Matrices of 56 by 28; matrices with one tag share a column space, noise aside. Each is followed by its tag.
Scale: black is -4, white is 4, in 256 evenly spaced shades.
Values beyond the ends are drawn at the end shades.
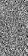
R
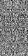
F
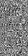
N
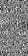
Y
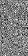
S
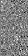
R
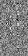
S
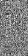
F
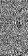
Y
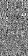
F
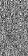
F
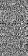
S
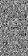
S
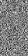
R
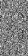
F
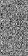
S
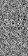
S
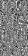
F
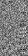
R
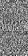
Y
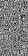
F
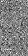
R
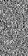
Y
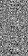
R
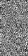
R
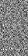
R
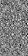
S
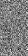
R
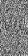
Y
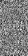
Y
